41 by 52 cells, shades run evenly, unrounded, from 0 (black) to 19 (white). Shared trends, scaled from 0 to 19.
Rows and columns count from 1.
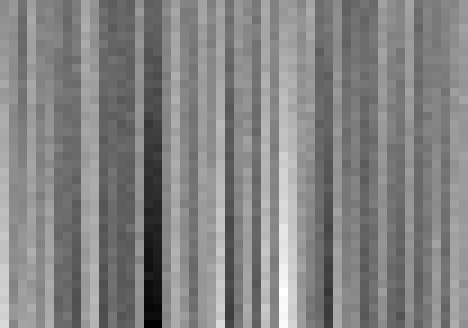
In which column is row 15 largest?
32
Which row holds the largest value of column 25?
41
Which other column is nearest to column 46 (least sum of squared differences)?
43
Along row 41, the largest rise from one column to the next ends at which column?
19
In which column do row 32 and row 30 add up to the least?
17
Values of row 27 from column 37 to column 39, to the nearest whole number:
6 12 9
